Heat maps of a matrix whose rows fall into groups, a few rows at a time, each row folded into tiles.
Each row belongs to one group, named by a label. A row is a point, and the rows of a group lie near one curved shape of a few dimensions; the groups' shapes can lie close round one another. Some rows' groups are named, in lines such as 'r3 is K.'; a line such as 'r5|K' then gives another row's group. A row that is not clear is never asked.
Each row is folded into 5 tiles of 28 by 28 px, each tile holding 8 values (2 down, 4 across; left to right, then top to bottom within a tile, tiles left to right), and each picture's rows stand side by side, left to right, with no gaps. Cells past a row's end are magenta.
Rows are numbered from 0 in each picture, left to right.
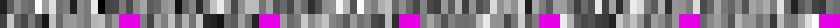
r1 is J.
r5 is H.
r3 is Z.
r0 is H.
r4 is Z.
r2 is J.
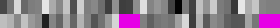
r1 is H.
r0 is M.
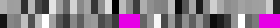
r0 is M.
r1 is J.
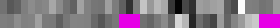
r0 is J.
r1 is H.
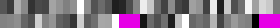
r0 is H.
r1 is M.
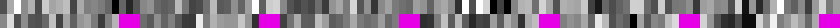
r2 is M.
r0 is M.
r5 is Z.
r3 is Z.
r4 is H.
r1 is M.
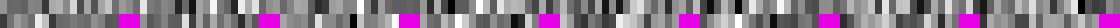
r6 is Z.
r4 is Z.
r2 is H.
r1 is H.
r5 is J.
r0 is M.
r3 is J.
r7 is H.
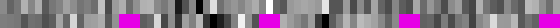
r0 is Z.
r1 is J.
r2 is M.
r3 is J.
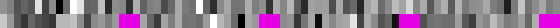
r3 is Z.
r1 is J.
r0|Z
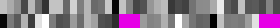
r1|H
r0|M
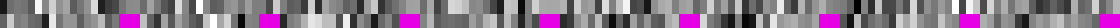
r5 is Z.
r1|J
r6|M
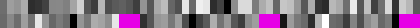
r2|M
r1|Z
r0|H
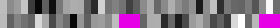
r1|J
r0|H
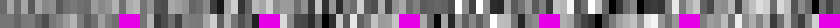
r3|J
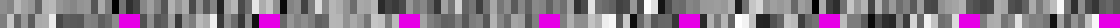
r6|Z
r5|M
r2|H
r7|H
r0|M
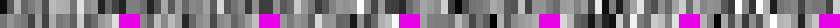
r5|J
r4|Z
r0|H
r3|H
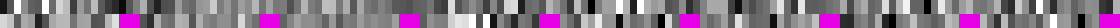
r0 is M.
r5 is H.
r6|Z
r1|M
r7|J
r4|J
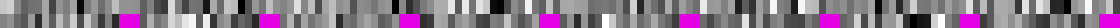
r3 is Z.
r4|M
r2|M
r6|J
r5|H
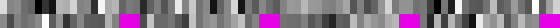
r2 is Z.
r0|H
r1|H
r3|M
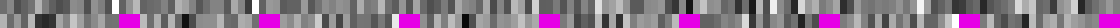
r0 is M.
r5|H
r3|M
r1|M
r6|H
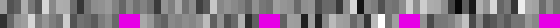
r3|H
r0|Z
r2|J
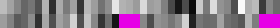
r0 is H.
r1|H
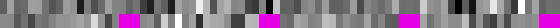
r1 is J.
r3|H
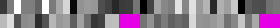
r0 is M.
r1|H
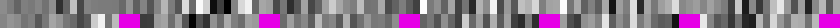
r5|Z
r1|Z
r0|J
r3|H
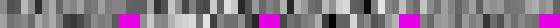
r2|Z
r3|J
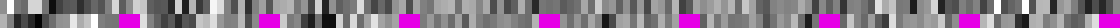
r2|Z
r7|M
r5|M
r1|Z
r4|M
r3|M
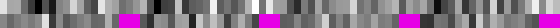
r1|M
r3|M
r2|M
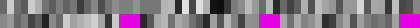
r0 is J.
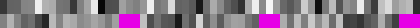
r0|H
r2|J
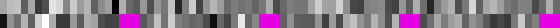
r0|M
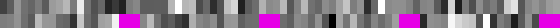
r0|H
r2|Z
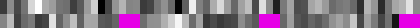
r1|J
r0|H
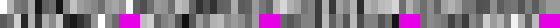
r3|J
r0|J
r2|H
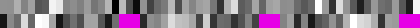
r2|J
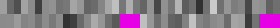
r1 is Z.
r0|J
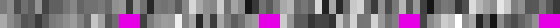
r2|Z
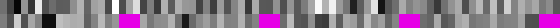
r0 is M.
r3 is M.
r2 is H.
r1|M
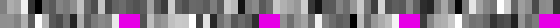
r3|J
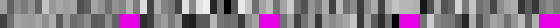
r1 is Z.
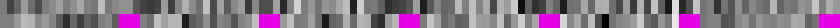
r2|M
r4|M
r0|J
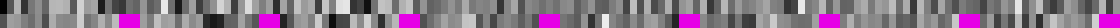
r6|M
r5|Z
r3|Z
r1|J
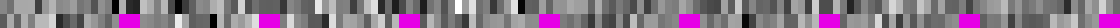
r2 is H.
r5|M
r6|J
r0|M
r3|H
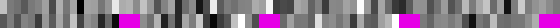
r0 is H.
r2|H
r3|Z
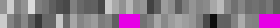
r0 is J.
